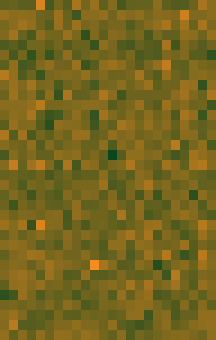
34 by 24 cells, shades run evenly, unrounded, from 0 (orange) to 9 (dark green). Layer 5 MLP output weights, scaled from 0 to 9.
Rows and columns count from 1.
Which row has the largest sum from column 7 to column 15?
5
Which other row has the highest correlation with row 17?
24
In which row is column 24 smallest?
10
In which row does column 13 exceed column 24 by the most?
16
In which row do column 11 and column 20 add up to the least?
27
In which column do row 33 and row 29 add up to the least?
2
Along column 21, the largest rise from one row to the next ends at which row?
26
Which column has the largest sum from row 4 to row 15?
11
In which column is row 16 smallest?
22
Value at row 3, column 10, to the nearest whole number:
5
